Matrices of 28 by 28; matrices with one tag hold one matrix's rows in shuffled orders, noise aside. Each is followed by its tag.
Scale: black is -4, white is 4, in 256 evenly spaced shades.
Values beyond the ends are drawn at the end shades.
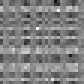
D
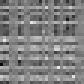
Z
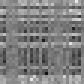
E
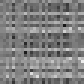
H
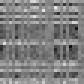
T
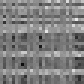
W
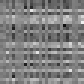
H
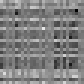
T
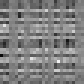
Z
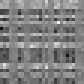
Z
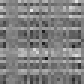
E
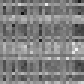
W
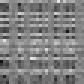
Z
